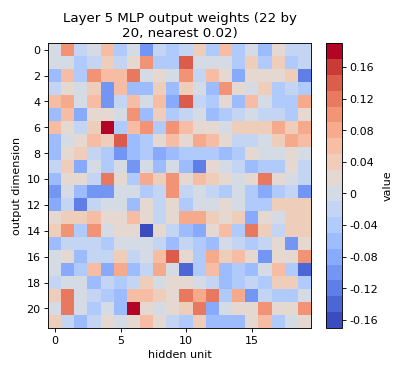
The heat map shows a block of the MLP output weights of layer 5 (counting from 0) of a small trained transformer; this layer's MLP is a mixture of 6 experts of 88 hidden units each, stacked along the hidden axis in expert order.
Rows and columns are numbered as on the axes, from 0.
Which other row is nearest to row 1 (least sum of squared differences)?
18
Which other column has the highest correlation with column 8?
5
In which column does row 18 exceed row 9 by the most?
11
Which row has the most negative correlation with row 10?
4
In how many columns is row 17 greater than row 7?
4
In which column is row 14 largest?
15
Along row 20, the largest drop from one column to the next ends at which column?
12
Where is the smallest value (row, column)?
14, 7
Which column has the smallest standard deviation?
17
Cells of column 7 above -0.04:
15
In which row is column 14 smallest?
2
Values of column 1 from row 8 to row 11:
0.02 0.04 0.02 0
